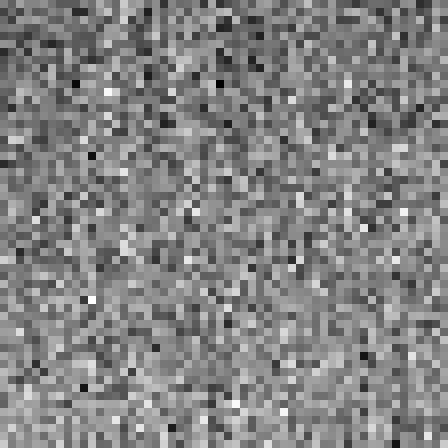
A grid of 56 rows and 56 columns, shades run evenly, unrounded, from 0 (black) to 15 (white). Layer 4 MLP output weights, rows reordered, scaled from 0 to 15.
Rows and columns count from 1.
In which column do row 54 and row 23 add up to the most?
25
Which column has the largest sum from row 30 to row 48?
49
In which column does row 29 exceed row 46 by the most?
46
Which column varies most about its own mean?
12
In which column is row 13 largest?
37
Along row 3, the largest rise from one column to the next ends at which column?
30
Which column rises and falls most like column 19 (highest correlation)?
10
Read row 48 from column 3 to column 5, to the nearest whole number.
4 7 6
